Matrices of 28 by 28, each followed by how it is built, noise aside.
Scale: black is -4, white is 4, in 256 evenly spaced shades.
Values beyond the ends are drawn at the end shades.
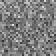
repeating columns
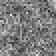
smooth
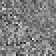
lower triangular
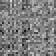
blocks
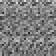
repeating columns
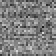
blocks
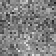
smooth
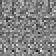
repeating columns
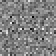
uneven rows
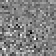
lower triangular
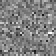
uneven rows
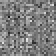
blocks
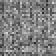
blocks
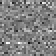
uneven rows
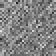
Hankel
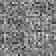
blocks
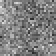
smooth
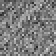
Hankel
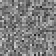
blocks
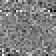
uneven rows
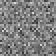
repeating columns
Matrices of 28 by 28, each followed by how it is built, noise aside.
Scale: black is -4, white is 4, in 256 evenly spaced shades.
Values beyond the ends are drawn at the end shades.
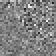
upper triangular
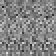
repeating columns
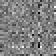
low rank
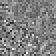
lower triangular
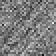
Hankel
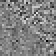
upper triangular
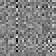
low rank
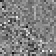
lower triangular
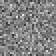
noise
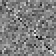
diagonal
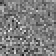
lower triangular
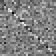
diagonal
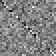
diagonal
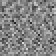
repeating columns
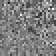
upper triangular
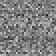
repeating columns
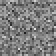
repeating columns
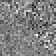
upper triangular
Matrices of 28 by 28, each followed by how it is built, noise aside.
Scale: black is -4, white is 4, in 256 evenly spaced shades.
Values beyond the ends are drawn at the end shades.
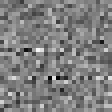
uneven rows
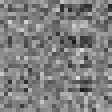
blocks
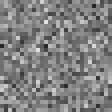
noise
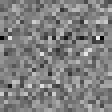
uneven rows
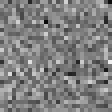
low rank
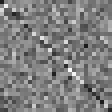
diagonal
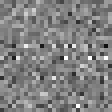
uneven rows
